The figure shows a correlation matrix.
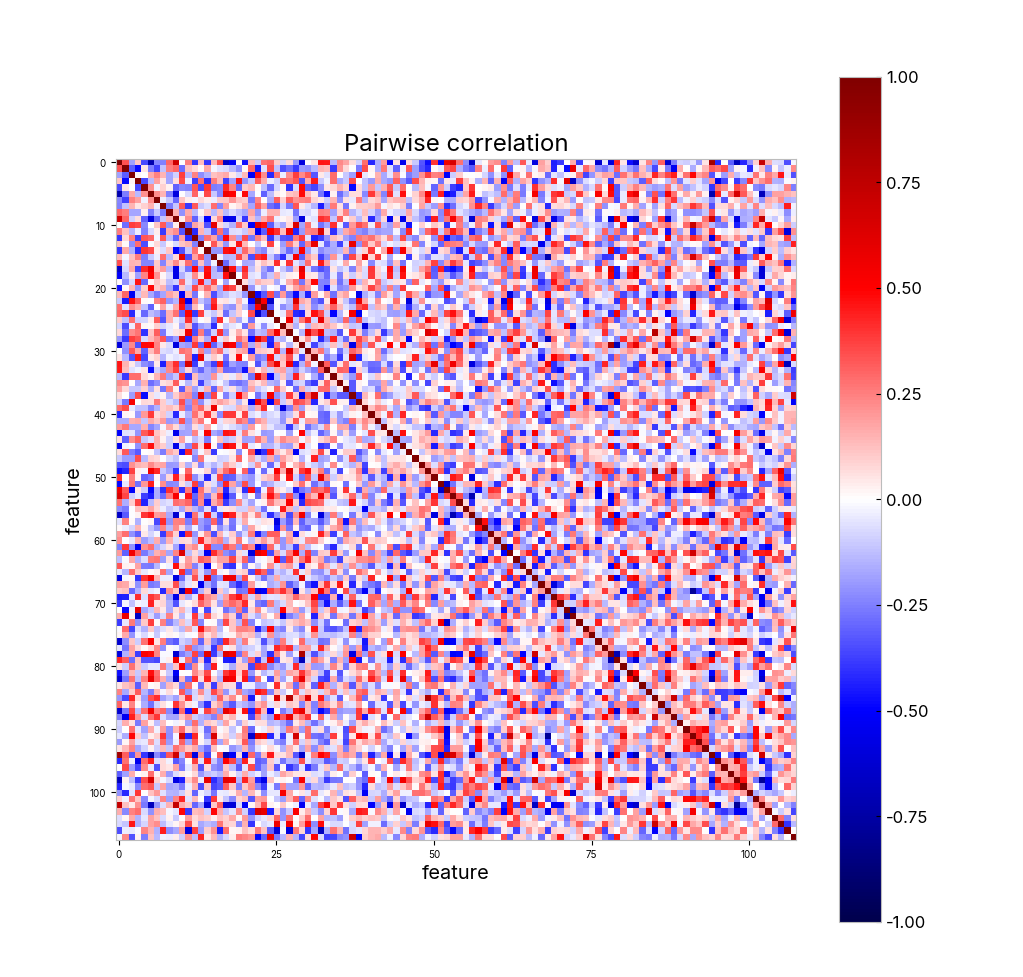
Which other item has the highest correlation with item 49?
85
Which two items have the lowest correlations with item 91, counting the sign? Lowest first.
68, 21
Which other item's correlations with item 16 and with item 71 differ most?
72
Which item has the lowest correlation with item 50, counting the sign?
56
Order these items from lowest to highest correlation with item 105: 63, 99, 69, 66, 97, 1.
69, 1, 99, 66, 97, 63
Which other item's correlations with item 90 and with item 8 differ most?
52
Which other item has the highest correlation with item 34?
22
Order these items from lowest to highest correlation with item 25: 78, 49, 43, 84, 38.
43, 84, 78, 38, 49
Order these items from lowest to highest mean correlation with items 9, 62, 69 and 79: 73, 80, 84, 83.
83, 73, 84, 80
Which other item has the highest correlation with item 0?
94
